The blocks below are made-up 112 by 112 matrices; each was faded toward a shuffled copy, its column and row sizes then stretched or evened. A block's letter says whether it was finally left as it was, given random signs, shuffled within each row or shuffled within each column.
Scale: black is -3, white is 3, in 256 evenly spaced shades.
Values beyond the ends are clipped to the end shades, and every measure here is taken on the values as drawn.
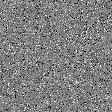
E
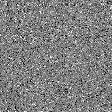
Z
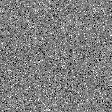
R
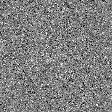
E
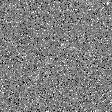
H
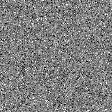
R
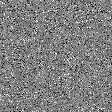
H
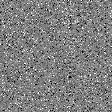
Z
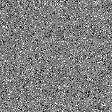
Z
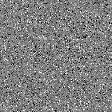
Z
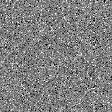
Z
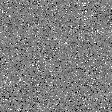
R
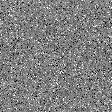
E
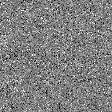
Z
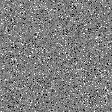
E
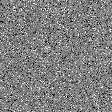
H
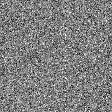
E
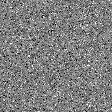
E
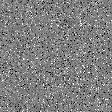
Z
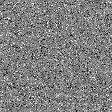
H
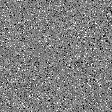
R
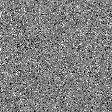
R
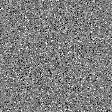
R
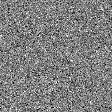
R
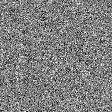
H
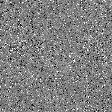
R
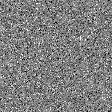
R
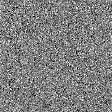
R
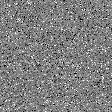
H
